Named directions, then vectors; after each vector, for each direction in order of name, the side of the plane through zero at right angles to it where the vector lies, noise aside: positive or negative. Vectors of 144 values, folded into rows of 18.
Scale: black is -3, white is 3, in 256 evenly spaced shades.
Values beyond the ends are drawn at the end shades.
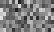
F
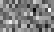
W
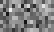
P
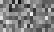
positive, negative, positive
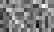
negative, positive, positive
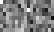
negative, negative, positive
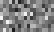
positive, negative, positive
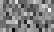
positive, positive, positive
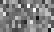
positive, positive, negative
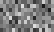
negative, negative, negative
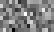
positive, positive, positive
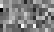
negative, positive, positive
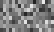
negative, negative, negative
